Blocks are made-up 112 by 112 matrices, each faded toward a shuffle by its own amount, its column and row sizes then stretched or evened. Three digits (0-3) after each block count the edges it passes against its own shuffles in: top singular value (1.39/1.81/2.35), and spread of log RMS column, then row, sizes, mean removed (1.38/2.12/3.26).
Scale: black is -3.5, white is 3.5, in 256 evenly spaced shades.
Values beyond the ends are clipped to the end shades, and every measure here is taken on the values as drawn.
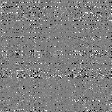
2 2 3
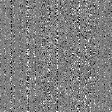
2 3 0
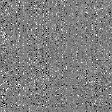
0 3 1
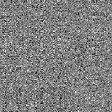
2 2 1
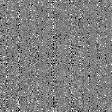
2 3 1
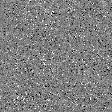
0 1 1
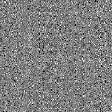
2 2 0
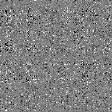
0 2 2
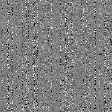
0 3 0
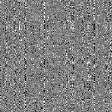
3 3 0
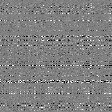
3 1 3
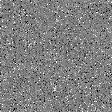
1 1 0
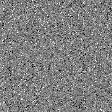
1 1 0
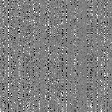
3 3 0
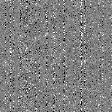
1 3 0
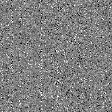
1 2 0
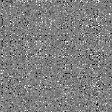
2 2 2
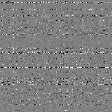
3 1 3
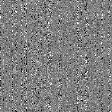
0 3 0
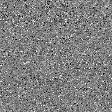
0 0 2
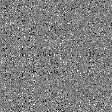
1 2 1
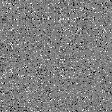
1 1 2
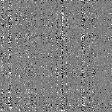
1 3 2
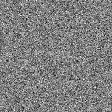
1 0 0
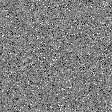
0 0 1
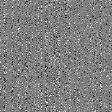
1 3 0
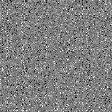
2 2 0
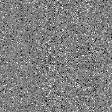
2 2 0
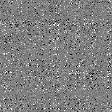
1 2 2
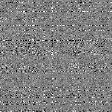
1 2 3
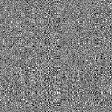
3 2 2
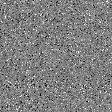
0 0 1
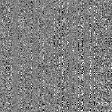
2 3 1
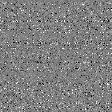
1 1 2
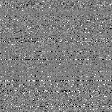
2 0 3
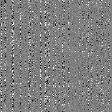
1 3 1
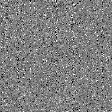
1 2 0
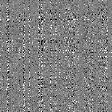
2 3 2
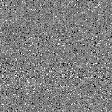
2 0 2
